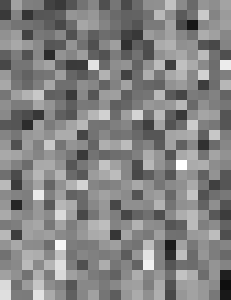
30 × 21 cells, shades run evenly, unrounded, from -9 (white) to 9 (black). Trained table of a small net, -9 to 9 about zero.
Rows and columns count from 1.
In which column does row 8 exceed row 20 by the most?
4
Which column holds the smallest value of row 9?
21
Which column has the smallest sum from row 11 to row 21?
18
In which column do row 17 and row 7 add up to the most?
7
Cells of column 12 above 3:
5
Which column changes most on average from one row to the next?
17
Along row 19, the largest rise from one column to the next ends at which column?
2
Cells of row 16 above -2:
15
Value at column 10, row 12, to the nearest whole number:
-6
